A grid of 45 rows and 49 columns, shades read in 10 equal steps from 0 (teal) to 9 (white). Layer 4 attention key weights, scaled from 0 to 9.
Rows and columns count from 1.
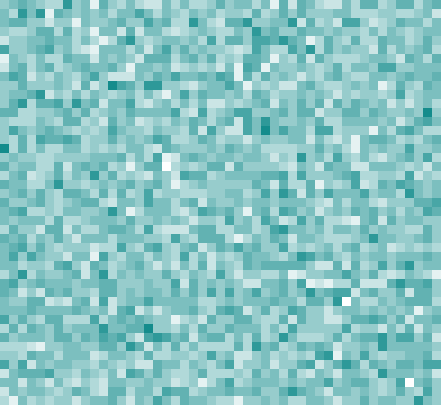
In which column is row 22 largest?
34
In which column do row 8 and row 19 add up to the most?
15
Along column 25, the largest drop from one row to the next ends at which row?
9
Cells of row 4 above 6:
4
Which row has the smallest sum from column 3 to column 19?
38
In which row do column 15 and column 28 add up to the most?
24
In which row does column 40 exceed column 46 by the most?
17
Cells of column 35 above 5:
9
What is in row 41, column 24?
6
